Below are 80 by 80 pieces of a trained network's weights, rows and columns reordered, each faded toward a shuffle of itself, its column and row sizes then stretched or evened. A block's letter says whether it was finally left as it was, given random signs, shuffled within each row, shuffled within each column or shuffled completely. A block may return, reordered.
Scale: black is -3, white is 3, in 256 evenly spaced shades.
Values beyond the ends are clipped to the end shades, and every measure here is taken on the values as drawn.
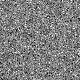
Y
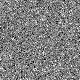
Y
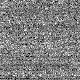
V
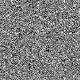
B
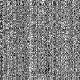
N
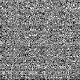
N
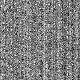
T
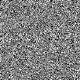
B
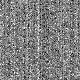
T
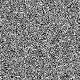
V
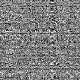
N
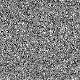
B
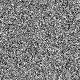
Y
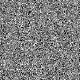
B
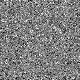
V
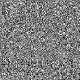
N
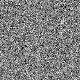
T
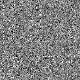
B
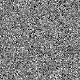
B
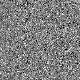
T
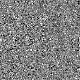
B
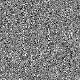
T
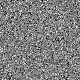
Y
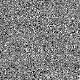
B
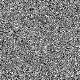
V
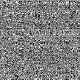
N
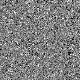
B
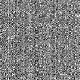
N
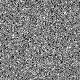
Y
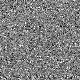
V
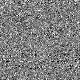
V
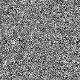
B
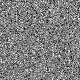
Y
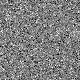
Y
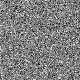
Y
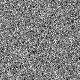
Y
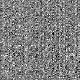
N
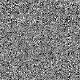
B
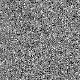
T
